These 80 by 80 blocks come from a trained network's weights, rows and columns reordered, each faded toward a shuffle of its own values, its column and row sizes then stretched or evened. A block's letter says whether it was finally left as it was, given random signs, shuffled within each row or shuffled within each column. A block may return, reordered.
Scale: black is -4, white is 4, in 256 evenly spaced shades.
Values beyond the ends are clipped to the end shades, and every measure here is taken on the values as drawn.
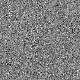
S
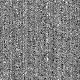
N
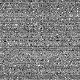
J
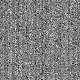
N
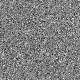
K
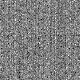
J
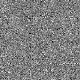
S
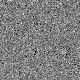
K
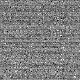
J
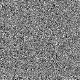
S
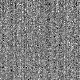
J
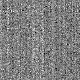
J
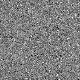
N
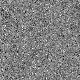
N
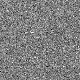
K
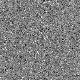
N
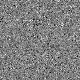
K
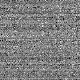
J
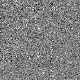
S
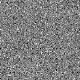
S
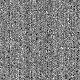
N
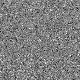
K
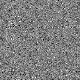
S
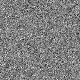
K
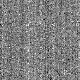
J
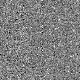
N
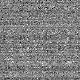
J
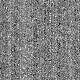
N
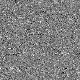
K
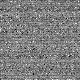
K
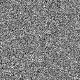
N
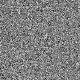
N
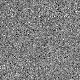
K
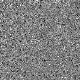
S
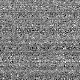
J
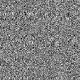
J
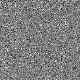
S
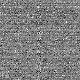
J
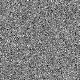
N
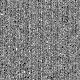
N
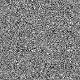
J
